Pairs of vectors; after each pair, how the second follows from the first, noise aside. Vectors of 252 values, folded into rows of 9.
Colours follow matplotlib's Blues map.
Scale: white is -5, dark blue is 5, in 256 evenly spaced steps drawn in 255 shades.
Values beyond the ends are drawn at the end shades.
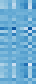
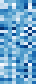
scaled up.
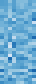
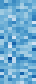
copied.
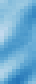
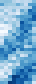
scaled up.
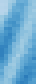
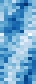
wrapped around, scaled up.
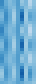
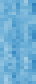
wrapped around, shrunk.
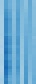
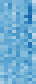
reversed, partly zeroed.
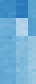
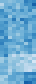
wrapped around, negated.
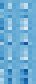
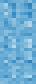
wrapped around, shrunk.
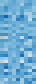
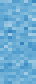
wrapped around, shrunk.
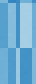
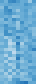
reversed, partly zeroed.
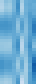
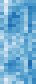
wrapped around, negated.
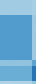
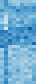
wrapped around, negated.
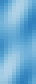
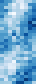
scaled up.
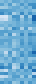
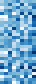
scaled up.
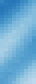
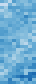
reversed, partly zeroed.
